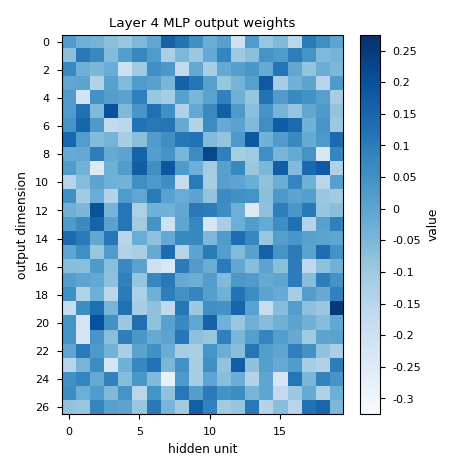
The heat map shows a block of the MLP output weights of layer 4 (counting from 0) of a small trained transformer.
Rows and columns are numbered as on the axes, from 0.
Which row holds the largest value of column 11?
5
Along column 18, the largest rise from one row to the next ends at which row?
9
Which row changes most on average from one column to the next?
19
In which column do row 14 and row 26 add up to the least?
14
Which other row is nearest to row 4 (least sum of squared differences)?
21
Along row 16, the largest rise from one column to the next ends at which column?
8
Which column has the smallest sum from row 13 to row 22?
17
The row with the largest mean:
7
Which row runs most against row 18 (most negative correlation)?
1
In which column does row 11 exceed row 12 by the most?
13
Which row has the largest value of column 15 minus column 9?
6
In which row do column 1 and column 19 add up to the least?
4
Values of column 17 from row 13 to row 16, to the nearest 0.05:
-0.15 0 0 -0.15
